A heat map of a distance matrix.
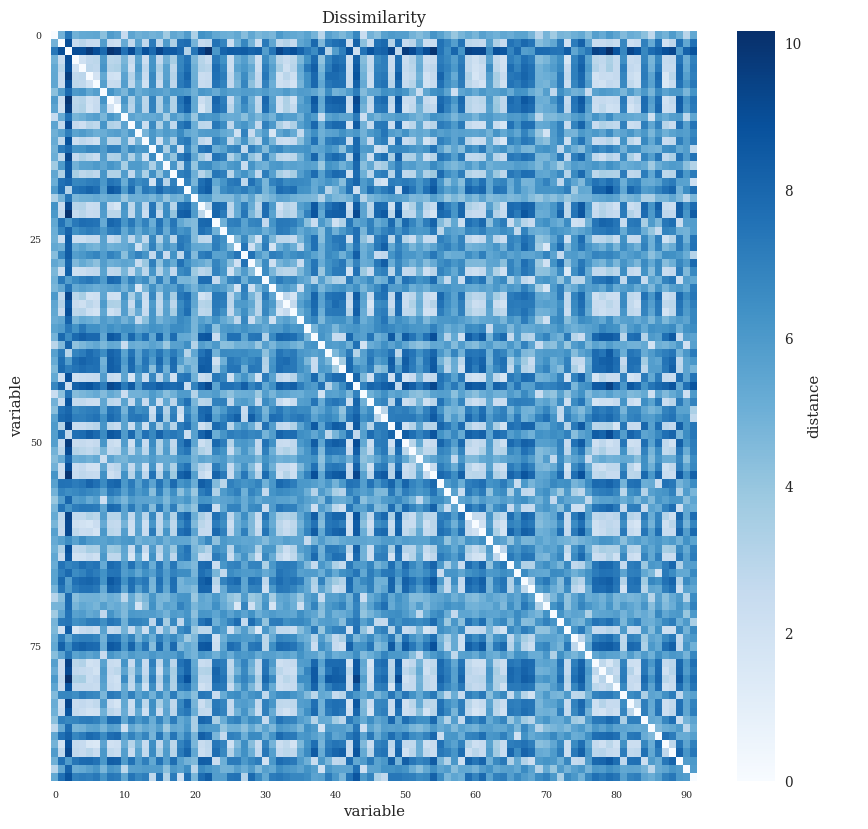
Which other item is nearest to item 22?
54
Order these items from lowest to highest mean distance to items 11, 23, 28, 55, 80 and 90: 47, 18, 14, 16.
16, 14, 18, 47
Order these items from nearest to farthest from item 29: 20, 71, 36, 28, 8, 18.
8, 20, 28, 71, 36, 18
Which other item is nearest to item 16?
27
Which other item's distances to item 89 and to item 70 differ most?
26
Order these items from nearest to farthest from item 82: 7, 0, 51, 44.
51, 44, 0, 7
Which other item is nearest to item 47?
18
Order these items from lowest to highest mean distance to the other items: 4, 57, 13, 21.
13, 4, 21, 57
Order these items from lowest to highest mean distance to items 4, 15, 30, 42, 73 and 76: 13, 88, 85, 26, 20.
13, 88, 20, 85, 26
